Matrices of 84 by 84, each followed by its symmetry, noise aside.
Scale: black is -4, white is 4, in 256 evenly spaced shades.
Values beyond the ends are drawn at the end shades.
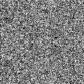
mirrored top to bottom.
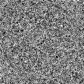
symmetric.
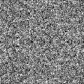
mirrored top to bottom.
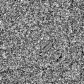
symmetric.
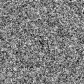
symmetric across the other diagonal.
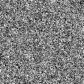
symmetric across the other diagonal.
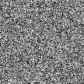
no symmetry.
